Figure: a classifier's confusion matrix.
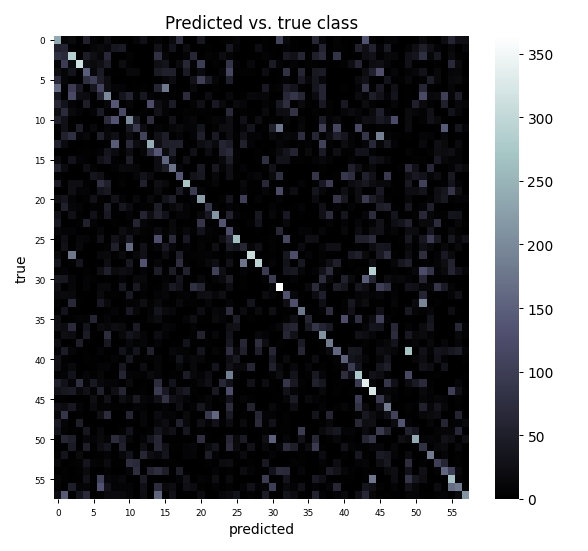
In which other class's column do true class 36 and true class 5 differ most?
20
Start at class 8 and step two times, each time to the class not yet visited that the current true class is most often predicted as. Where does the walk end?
37
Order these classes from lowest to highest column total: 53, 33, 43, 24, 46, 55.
53, 33, 46, 55, 43, 24
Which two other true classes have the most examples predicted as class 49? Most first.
39, 42
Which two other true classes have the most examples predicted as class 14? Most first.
57, 25
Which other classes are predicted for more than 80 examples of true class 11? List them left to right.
31, 37, 39, 42, 54
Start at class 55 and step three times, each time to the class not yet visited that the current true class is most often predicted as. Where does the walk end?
31
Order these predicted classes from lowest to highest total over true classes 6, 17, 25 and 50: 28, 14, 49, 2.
28, 49, 2, 14
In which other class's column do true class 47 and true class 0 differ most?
22
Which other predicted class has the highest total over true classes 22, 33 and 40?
51
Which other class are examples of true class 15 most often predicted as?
29
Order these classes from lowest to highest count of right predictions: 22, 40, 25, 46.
40, 46, 22, 25
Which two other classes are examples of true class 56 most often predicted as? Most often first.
55, 6
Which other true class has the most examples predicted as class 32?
25
